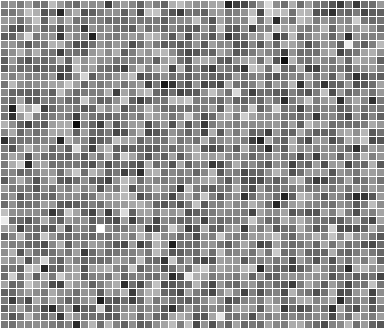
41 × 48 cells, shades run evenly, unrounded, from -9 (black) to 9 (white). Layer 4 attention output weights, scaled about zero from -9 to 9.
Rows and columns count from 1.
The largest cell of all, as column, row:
13, 29
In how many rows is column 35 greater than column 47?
23
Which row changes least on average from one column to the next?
26
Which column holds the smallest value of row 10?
45
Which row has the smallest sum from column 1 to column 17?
38
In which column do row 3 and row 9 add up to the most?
32
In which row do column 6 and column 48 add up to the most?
28
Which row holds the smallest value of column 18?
22
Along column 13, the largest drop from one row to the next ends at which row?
30
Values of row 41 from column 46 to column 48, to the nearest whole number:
2 -2 -3
